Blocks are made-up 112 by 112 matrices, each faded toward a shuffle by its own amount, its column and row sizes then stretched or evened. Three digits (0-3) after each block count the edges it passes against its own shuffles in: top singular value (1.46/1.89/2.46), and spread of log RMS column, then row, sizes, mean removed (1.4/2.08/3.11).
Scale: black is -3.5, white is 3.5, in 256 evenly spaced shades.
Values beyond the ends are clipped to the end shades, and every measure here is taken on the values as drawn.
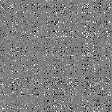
0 3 3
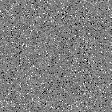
1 1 1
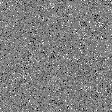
0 1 0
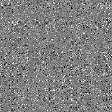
2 2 2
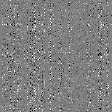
0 3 1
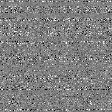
0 1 3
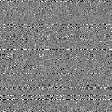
3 1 3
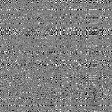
3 2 3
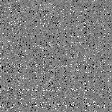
0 2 2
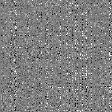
0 3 2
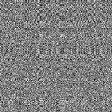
3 1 2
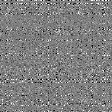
2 2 3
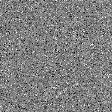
0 1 1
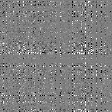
1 3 3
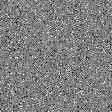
1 0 1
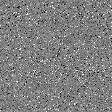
1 0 1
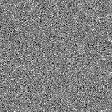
2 0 0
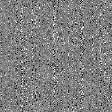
0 3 0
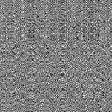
3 1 0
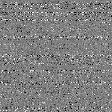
2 0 3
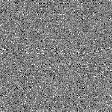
1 1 2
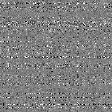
0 2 3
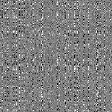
3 3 1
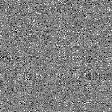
2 1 2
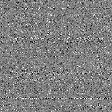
2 1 2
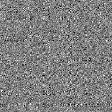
2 2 2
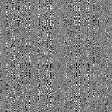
3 3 1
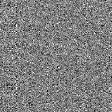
2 2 0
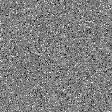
1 1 0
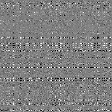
3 2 3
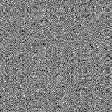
3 0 0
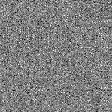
2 0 1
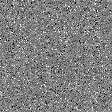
1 0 0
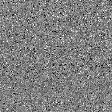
0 1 1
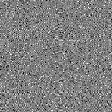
3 0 1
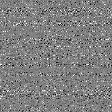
2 0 3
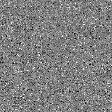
1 1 1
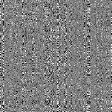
3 3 1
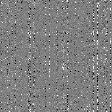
1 3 1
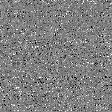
1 0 2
